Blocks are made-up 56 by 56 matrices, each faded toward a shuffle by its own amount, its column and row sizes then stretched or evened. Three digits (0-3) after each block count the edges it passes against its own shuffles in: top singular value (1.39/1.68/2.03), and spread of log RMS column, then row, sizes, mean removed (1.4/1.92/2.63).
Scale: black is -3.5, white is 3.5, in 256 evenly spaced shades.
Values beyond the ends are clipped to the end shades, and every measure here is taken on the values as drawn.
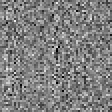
2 2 0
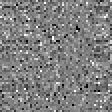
2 1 0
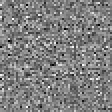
1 1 1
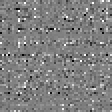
1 1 3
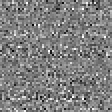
0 0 2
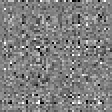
3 2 2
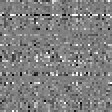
3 1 3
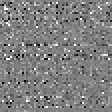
2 1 3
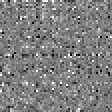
2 1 2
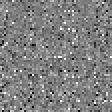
0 2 1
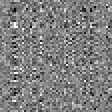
3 2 1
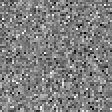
0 0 0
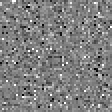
1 1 1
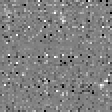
0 1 2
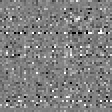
1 2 3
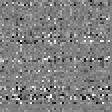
0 2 3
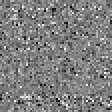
0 0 2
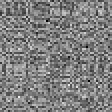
3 0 0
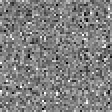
2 2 0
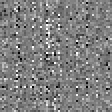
1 3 1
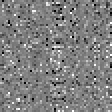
2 2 0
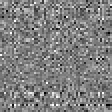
3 1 2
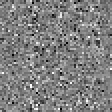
1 2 0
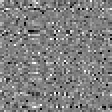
3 0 2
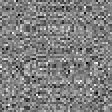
3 1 0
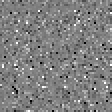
1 1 1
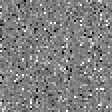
1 1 0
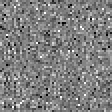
2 0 0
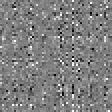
2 3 1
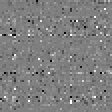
2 1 2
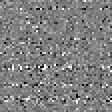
1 2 3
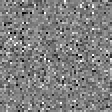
1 1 2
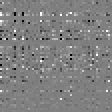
3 2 3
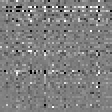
3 2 3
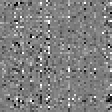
1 3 2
